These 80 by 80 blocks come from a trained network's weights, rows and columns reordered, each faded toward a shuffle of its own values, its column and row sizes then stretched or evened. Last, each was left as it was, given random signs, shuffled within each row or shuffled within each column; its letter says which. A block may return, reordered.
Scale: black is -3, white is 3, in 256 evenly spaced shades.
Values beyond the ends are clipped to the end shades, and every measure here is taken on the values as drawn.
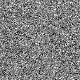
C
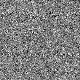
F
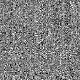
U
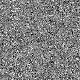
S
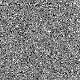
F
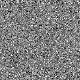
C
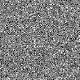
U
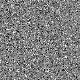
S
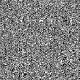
U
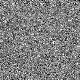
F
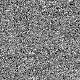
F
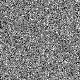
S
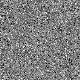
S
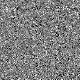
C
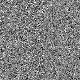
S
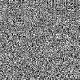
U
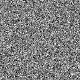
F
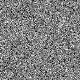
S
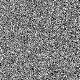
S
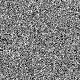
F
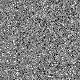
S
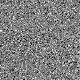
F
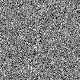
S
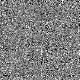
C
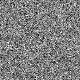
S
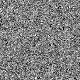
F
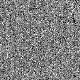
S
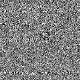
U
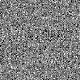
U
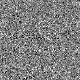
C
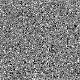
C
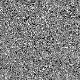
C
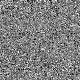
F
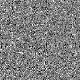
U
